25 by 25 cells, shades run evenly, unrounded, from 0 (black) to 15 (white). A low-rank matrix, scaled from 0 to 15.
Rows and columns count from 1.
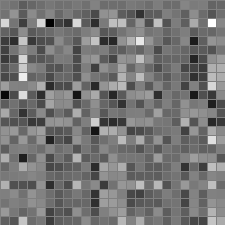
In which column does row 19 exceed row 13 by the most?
3
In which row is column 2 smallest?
5
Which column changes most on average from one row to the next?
24
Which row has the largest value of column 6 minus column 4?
14
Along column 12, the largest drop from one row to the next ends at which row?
21
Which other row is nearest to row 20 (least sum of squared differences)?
23
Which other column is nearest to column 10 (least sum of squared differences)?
17
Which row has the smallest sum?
11
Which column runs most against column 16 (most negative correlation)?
2
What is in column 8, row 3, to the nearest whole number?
3
